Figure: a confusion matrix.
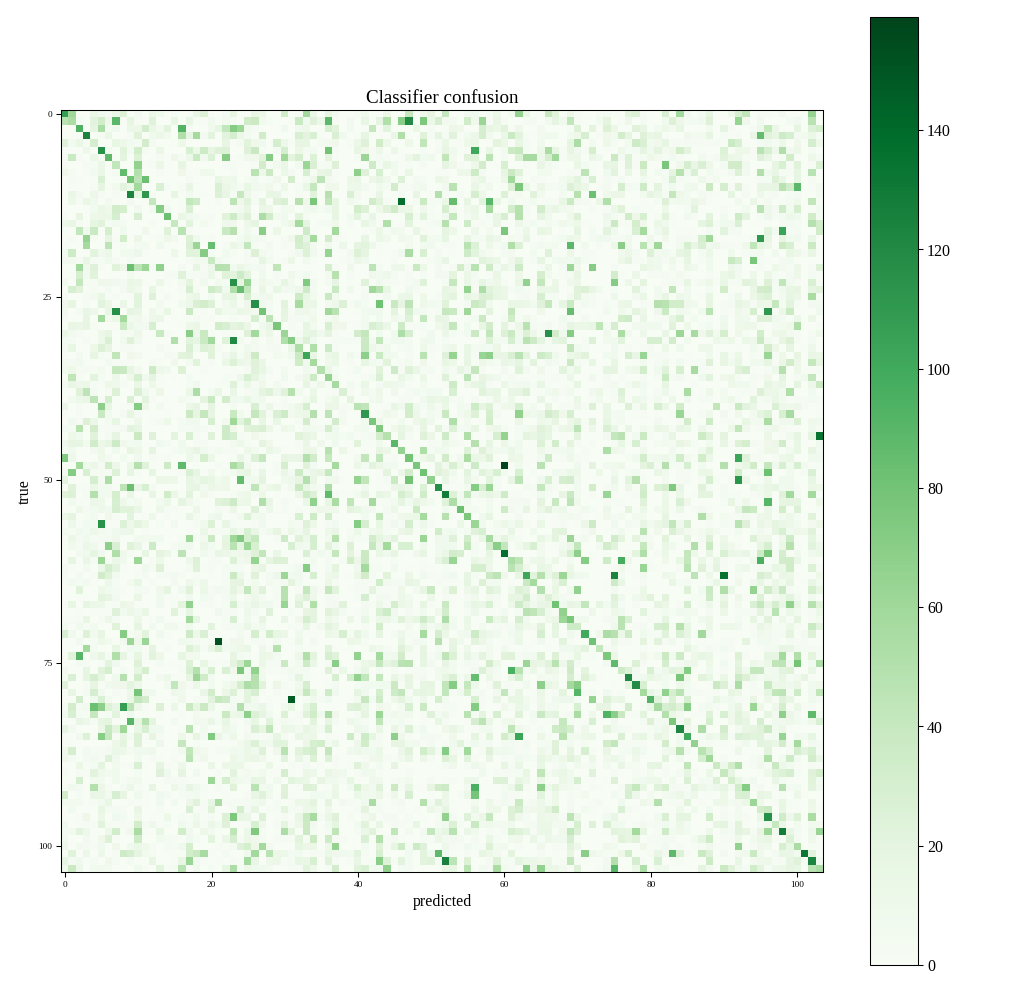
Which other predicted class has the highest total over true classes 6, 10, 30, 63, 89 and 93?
90
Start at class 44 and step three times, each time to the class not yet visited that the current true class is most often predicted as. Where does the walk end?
100
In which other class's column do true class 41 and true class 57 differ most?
62
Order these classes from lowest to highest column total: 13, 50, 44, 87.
50, 13, 44, 87
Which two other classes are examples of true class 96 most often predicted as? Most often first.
23, 52
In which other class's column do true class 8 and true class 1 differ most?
47
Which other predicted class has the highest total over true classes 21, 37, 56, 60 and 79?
70
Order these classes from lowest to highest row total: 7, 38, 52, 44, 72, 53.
72, 38, 7, 53, 44, 52
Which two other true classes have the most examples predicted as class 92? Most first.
50, 47
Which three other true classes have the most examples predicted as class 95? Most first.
17, 61, 3
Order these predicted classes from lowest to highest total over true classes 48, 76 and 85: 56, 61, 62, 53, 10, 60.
53, 56, 10, 61, 62, 60
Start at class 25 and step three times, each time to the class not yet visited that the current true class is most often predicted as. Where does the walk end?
36
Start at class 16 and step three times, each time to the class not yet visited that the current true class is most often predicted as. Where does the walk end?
43
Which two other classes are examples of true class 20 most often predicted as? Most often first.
94, 91
